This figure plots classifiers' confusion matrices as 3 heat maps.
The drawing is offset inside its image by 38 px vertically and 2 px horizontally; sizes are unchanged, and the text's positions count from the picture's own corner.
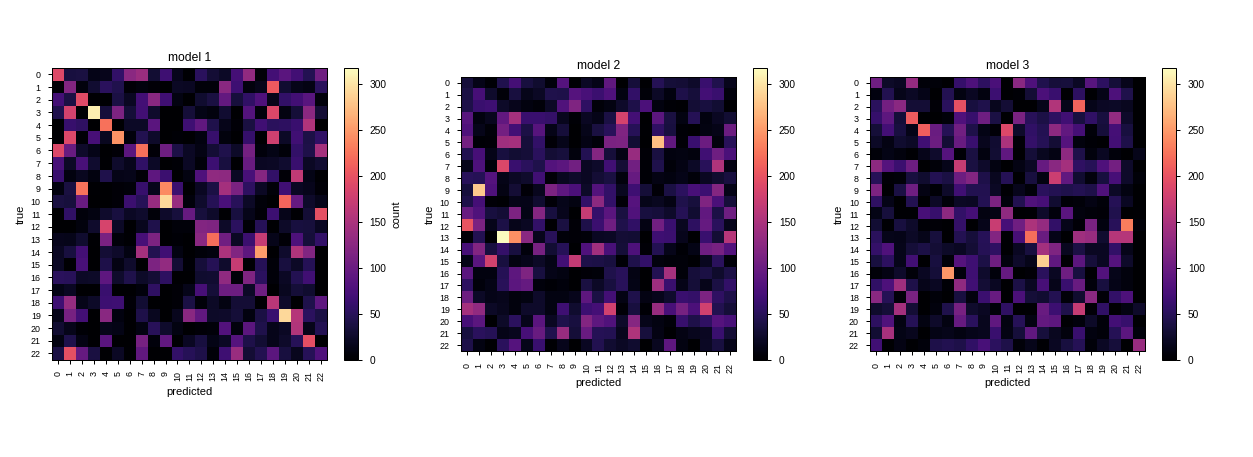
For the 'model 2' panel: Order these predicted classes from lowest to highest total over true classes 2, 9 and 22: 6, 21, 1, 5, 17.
5, 6, 17, 21, 1
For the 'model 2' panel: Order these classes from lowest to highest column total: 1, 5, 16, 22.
5, 22, 16, 1
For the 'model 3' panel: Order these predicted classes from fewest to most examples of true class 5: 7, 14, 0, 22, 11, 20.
22, 0, 14, 20, 7, 11
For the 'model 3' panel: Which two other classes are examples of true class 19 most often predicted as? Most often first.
17, 2
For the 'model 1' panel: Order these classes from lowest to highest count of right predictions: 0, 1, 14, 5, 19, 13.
1, 14, 0, 13, 5, 19
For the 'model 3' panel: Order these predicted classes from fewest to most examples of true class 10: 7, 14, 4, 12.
4, 7, 12, 14
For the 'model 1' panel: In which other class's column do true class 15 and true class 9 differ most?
2
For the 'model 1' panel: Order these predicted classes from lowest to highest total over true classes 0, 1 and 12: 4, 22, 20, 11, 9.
11, 9, 20, 22, 4
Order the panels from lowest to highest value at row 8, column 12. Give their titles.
model 3, model 2, model 1
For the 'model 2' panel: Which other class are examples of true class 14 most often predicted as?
11
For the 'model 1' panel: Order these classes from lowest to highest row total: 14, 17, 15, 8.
17, 15, 8, 14
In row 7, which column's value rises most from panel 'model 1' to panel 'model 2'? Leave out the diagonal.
3
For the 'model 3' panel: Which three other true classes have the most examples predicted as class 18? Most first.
13, 12, 0
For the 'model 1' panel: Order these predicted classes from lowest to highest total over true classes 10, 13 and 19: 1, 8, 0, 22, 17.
0, 22, 1, 17, 8
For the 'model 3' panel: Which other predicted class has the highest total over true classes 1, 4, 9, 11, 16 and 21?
6
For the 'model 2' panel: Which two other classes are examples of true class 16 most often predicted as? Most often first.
17, 5
